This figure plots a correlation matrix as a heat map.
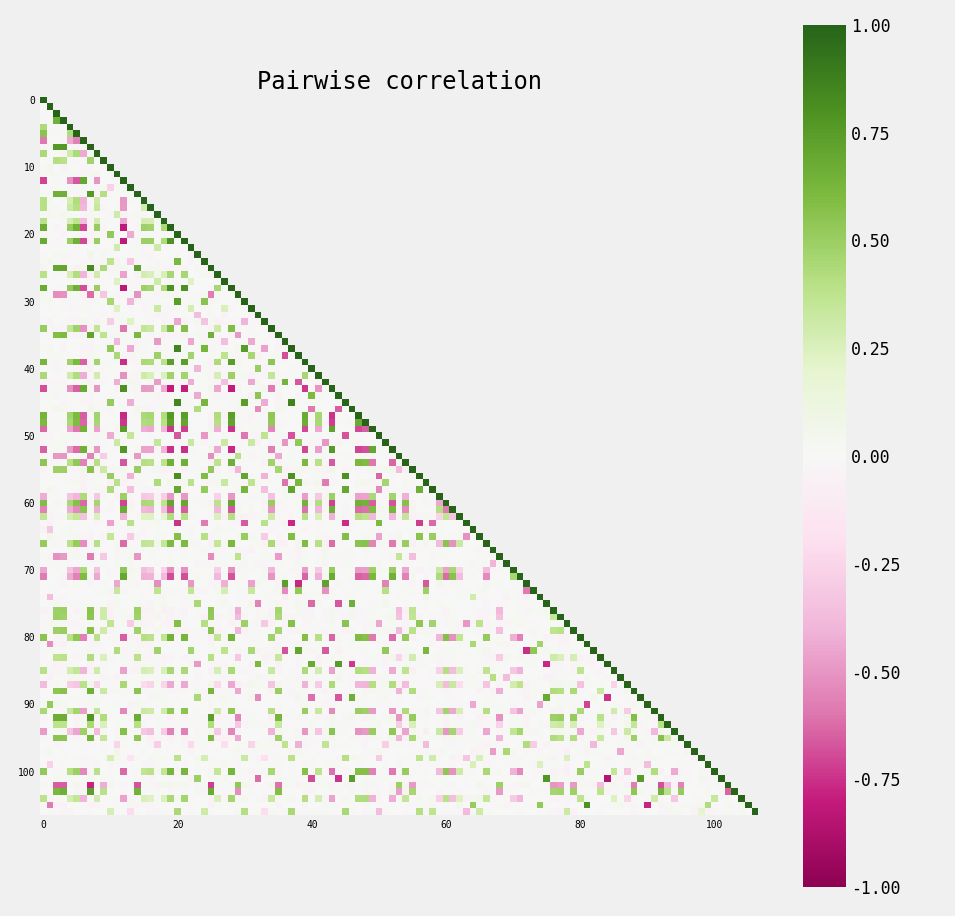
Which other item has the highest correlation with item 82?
38
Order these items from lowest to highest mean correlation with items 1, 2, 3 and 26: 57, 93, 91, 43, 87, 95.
43, 87, 57, 91, 93, 95
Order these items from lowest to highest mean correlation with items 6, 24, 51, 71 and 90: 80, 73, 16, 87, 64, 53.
80, 16, 64, 53, 73, 87
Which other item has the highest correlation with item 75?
101
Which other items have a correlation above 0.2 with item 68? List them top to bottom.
29, 53, 102
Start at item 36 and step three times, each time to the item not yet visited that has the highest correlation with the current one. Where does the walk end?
96
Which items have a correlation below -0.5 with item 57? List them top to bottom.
36, 42, 72
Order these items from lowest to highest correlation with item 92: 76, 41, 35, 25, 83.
41, 83, 76, 35, 25
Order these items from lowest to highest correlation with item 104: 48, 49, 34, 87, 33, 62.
49, 87, 33, 62, 34, 48
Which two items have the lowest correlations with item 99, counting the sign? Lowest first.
90, 1
